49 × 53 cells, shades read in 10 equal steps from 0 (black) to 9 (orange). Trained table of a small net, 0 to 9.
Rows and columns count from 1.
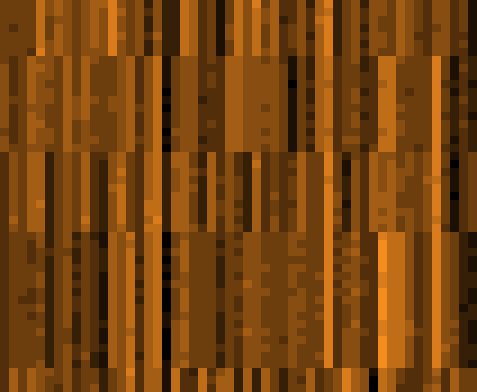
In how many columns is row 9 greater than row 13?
2
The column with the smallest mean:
19
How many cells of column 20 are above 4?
22
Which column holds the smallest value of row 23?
51
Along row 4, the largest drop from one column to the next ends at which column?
38
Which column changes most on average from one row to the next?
43
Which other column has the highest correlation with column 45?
50
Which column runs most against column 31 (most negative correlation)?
17
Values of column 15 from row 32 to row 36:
7 7 7 7 7
